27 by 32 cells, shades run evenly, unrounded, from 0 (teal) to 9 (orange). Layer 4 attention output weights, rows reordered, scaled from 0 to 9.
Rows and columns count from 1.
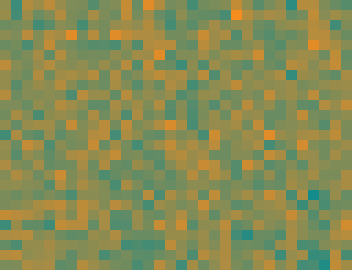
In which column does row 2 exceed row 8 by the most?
22
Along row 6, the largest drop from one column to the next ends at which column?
16
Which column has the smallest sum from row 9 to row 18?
18
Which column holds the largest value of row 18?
6
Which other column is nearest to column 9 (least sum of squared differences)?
3
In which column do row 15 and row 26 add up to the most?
28
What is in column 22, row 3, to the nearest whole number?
5
